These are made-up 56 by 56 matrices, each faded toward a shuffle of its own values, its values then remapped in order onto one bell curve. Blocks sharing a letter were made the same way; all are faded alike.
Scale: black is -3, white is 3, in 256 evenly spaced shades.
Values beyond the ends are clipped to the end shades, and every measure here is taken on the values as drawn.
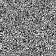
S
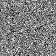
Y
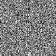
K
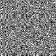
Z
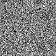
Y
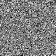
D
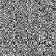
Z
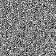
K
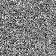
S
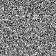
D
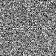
S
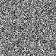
K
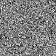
D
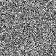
Y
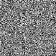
S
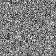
S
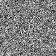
S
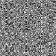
Z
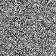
Y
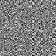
Z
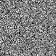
D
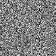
K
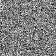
Y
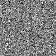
Y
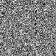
K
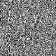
K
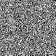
S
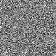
S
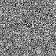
S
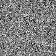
D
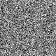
Y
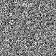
S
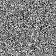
D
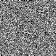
D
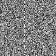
Y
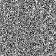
K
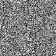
K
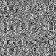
Z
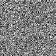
S
